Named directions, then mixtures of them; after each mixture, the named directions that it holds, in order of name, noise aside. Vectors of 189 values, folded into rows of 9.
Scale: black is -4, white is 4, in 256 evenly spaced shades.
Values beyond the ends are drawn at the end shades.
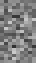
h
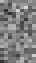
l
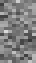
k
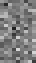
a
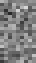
l.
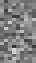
h.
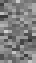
k.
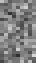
a, l.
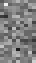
a, k.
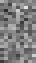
l.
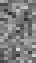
a, l.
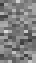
k.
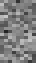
k.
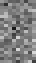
a.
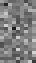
a.
